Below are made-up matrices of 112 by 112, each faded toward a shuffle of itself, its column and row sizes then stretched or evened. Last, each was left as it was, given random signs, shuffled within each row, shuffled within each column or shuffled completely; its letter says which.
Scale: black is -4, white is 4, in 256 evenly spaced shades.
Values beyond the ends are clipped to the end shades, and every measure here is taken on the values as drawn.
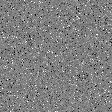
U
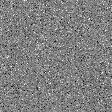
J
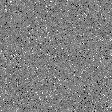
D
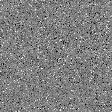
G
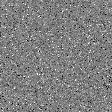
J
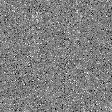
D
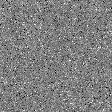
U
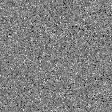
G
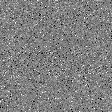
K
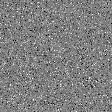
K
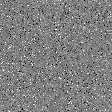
J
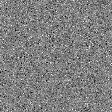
D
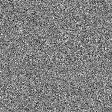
K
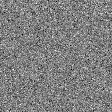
K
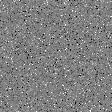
U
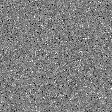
K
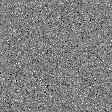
K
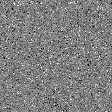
D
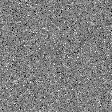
J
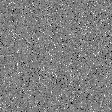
J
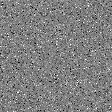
J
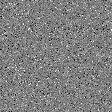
K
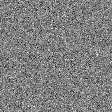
K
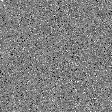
J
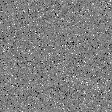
G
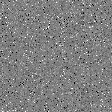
D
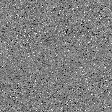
K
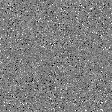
D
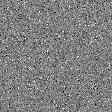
G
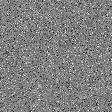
U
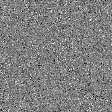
G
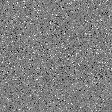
K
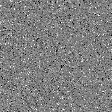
D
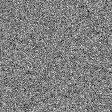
J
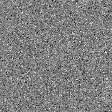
D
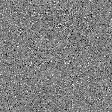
D
